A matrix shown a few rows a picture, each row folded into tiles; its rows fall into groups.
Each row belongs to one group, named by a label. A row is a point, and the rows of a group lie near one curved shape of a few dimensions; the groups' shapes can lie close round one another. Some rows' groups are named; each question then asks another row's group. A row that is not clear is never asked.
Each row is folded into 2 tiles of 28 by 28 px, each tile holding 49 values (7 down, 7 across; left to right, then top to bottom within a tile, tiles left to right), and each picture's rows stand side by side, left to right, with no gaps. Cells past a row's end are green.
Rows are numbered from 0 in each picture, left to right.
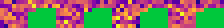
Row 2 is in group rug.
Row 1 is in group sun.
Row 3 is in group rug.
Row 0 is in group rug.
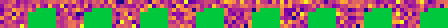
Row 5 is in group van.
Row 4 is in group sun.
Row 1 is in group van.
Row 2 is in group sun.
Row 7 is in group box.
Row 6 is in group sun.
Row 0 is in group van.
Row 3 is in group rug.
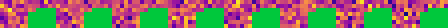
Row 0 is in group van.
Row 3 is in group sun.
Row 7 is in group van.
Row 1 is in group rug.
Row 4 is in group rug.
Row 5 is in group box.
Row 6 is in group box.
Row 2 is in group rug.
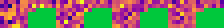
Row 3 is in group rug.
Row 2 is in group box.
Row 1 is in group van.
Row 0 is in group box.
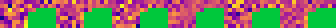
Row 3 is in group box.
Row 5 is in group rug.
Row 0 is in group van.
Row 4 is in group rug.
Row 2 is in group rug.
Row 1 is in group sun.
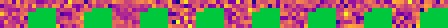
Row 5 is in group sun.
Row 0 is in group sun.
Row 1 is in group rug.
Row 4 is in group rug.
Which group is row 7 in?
sun
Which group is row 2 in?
van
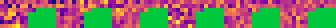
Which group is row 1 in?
rug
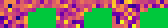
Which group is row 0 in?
rug
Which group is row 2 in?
sun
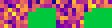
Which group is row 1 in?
sun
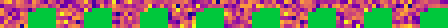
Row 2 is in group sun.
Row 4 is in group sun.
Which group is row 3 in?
van
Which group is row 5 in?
sun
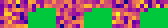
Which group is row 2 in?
sun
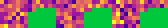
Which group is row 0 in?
box
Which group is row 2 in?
box
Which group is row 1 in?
rug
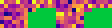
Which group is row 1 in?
sun
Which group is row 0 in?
sun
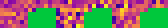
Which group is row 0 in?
sun
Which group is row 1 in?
van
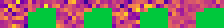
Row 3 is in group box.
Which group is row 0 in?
rug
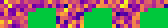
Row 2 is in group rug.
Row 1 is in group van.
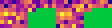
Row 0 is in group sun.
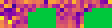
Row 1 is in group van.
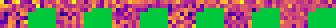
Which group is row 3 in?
van
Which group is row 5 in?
box
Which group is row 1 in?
sun
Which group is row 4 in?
sun
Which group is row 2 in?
van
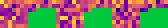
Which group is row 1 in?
sun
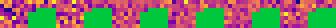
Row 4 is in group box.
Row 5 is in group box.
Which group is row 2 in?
van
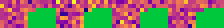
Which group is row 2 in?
sun
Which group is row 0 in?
rug
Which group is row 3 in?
sun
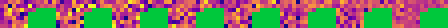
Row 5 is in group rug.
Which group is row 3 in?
box
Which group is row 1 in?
sun
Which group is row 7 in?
box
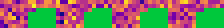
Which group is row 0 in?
rug
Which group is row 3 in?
sun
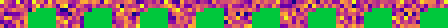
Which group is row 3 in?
van
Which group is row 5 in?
sun
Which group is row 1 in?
van
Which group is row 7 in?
van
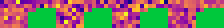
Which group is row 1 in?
sun
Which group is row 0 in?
rug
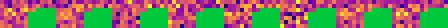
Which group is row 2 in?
sun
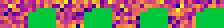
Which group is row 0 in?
rug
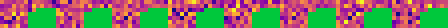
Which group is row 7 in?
sun
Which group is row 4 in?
van
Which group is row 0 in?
box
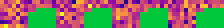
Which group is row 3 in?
sun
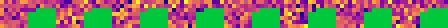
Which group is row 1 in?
sun
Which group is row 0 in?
van
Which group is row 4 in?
box
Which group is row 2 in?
box
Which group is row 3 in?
van
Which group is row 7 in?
rug
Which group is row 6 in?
van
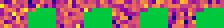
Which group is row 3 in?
sun
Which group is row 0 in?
rug
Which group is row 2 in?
rug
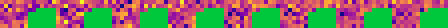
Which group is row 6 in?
rug
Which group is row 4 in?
rug
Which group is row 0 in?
van
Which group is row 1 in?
van
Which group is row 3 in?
rug
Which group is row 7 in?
sun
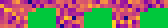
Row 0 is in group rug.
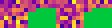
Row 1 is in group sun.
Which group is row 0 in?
sun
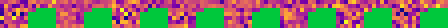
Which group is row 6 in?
sun
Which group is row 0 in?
van
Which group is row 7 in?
rug
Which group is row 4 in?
sun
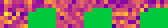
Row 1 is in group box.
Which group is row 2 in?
sun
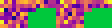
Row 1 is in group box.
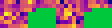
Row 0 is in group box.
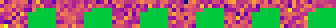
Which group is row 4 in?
van
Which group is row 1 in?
box
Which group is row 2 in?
van
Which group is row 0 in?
box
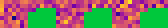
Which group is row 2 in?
rug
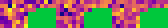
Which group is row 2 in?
rug
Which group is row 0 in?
van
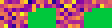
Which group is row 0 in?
box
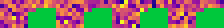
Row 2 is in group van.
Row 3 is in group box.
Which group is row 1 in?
sun
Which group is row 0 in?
rug
